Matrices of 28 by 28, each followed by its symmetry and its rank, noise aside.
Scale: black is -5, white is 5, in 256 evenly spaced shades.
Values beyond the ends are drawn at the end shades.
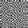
antisymmetric, rank two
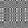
no symmetry, rank one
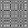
symmetric, rank one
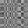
no symmetry, rank one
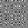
antisymmetric, rank two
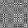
symmetric, rank one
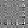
antisymmetric, rank two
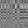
no symmetry, rank one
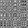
symmetric, rank two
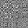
symmetric, rank three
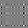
no symmetry, rank one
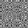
antisymmetric, rank two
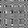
no symmetry, rank two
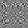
no symmetry, rank three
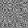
antisymmetric, rank two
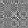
symmetric, rank three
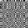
no symmetry, rank one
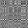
no symmetry, rank one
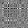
symmetric, rank one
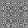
symmetric, rank two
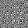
symmetric, rank three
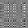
no symmetry, rank one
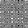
no symmetry, rank two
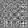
symmetric, rank three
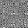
no symmetry, rank three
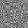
symmetric, rank two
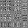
no symmetry, rank three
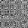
no symmetry, rank three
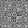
symmetric, rank three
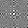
symmetric, rank two
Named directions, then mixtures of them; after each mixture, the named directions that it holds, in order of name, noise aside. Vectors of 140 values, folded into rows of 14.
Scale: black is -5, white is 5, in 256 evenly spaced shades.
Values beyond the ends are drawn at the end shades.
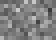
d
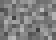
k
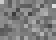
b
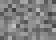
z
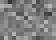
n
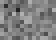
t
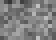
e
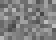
z.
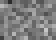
e, k, n.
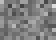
b, z.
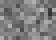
d, t.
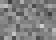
n, z.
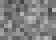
d, e, t.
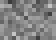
n.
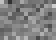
b, n.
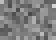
b.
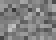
z.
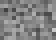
k, n, z.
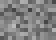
z.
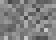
b, n, z.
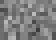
k.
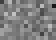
b.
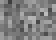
b, d, t.
